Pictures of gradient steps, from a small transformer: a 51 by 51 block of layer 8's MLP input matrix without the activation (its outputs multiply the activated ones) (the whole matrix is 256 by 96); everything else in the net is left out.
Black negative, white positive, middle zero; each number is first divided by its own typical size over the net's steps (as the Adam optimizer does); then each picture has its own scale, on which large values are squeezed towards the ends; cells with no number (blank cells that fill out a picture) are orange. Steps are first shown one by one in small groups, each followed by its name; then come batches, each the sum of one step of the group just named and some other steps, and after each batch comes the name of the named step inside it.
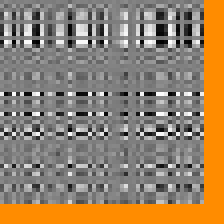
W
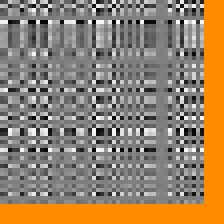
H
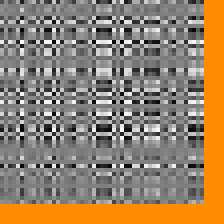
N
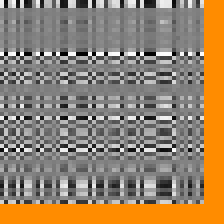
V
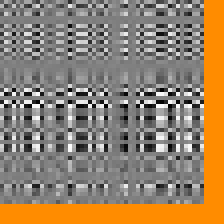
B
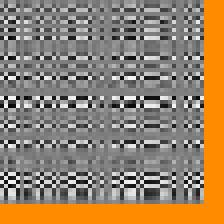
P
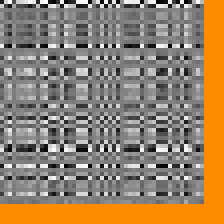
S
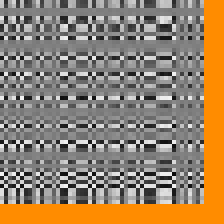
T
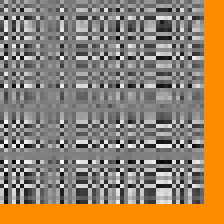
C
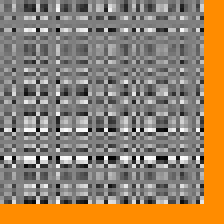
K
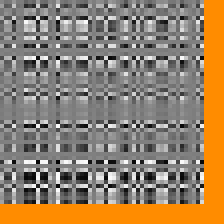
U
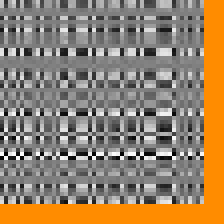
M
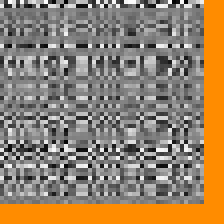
S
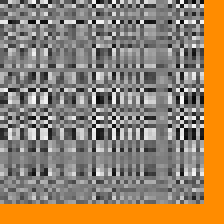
H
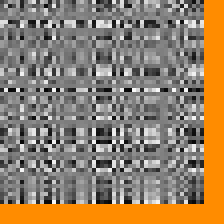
H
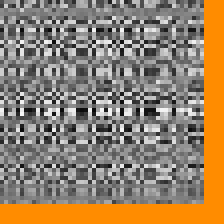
N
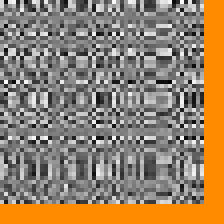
V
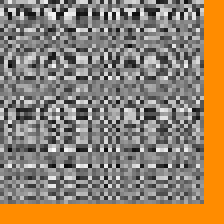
S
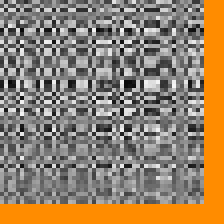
N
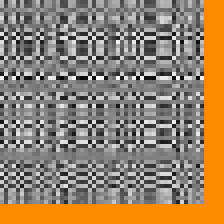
T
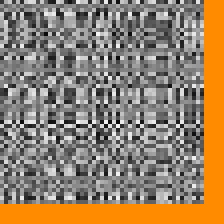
C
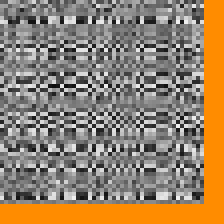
H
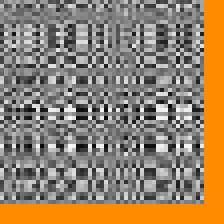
B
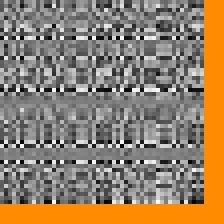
C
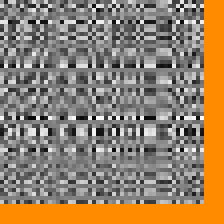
H
